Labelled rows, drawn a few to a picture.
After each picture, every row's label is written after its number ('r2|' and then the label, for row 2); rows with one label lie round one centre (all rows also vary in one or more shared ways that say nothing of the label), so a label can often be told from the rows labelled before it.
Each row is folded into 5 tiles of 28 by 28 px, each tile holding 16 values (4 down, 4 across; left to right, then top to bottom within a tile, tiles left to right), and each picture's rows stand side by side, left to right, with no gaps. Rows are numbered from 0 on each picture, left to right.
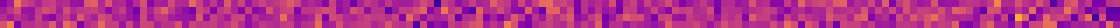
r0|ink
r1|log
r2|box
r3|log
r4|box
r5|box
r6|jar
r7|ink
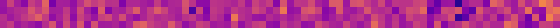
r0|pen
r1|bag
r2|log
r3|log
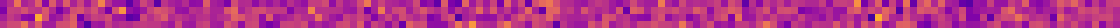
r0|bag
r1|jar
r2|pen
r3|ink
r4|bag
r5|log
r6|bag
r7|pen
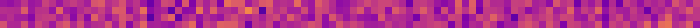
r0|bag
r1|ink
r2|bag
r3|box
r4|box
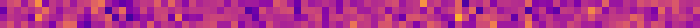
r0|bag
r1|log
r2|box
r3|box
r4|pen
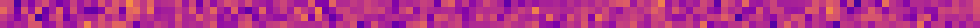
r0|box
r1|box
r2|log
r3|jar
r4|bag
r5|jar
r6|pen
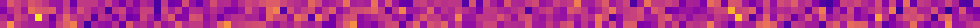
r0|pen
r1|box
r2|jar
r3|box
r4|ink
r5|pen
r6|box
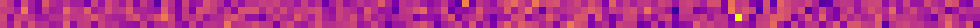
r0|jar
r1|jar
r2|log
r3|ink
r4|log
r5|pen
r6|box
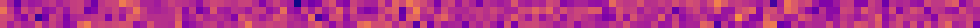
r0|box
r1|box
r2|box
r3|jar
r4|log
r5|ink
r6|box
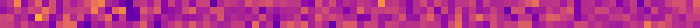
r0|bag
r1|ink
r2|bag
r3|box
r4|box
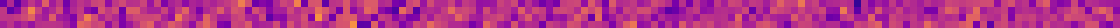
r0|pen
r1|bag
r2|log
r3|pen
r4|log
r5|bag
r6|box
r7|jar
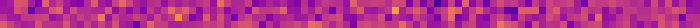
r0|ink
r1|pen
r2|bag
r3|pen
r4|jar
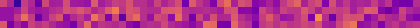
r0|jar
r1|log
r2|log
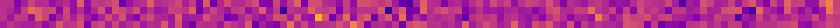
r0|pen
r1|box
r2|pen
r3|log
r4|pen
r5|log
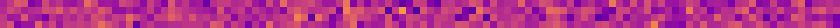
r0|ink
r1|pen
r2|jar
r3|log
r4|log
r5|bag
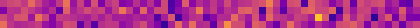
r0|jar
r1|ink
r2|pen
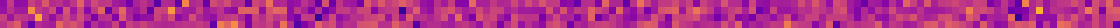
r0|pen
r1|pen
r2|ink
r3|log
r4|pen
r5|box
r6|box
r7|ink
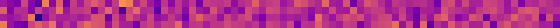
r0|ink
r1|box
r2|ink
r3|jar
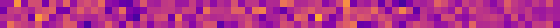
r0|bag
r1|jar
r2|jar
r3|ink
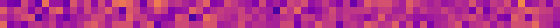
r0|ink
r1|ink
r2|ink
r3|bag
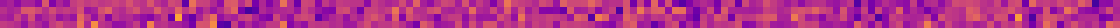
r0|pen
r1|log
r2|jar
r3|ink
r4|jar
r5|jar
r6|box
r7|log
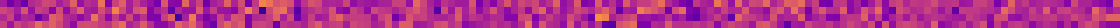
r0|bag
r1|ink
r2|box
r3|box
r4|bag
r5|bag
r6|log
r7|jar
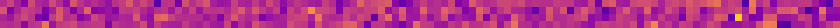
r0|log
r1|jar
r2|pen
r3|log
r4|log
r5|log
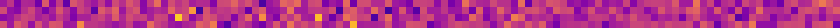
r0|pen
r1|pen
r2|box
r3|bag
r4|box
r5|ink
